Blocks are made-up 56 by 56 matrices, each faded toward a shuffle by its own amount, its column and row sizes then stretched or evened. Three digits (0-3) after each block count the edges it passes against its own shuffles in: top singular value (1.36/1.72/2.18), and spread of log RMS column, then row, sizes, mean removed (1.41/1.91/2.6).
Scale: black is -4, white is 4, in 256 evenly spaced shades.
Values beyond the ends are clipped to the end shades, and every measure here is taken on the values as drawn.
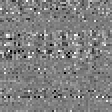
1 0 3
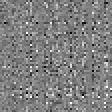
0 3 2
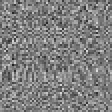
3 2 0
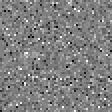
1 0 0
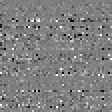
0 1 3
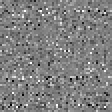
0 0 2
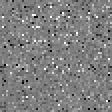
0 0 1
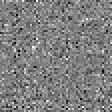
2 1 1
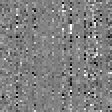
1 3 1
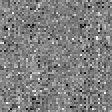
1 1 1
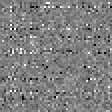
2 1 2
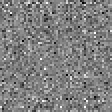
2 1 1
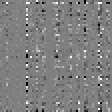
2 3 2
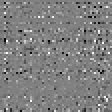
2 2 3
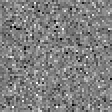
0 0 0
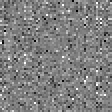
2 1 0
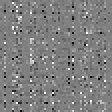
1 3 2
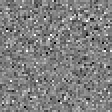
0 0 1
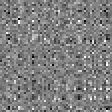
3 2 2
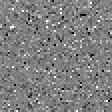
0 0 0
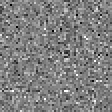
1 1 0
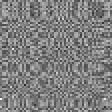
3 1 1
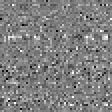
1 0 3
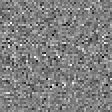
2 0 1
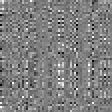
3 3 1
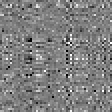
3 2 2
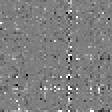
2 2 2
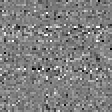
1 1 3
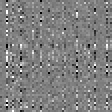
3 3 1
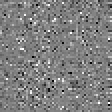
2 2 1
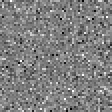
1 0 1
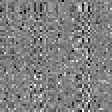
3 2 0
